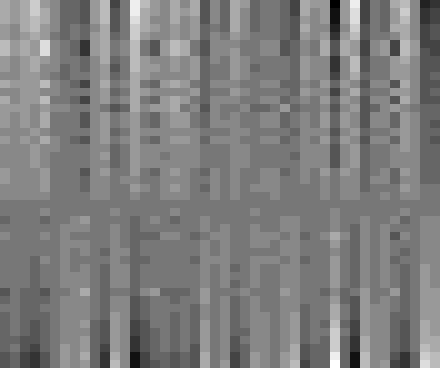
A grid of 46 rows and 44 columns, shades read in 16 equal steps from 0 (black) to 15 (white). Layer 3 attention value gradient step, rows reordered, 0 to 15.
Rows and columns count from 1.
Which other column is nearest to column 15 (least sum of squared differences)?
20
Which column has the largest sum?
5
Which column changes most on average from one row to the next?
40
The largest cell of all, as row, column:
46, 34
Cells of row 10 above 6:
36
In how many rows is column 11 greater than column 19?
13
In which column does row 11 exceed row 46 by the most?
14
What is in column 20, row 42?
6
